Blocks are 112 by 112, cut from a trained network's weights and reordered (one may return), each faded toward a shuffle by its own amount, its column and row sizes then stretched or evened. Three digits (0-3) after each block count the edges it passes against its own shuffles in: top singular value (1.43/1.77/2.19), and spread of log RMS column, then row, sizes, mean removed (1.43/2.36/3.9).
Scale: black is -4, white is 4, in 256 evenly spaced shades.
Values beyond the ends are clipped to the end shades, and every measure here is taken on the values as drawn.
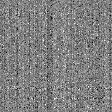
2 1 1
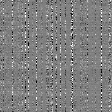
2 3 0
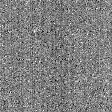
1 0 1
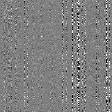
3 3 1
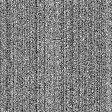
3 1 0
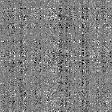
2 2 2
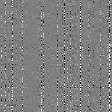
3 3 1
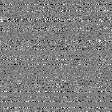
1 1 3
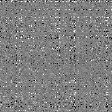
1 2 2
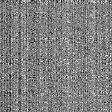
3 1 2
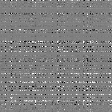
2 2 3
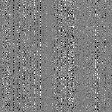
1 3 1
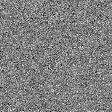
0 0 1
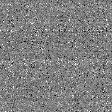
0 1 1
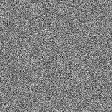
2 0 0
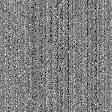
3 2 0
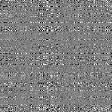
3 2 3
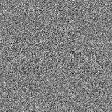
1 0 1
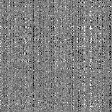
3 2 2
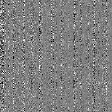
1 3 1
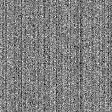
3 1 1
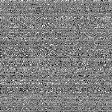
2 1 2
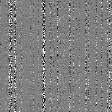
2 3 0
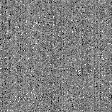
1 1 1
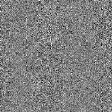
1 2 1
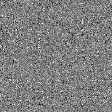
0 1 1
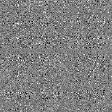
0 2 2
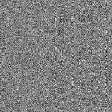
2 2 0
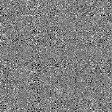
1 2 2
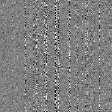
1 3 0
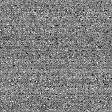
1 0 1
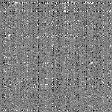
2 2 2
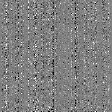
1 3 1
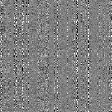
3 3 1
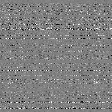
0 1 3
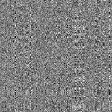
3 2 1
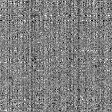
3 0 2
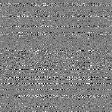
2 1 3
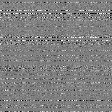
2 0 3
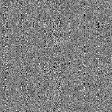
2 2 1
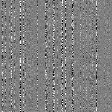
3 3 0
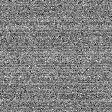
2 0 0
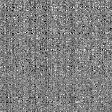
2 0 2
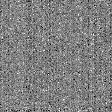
1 1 1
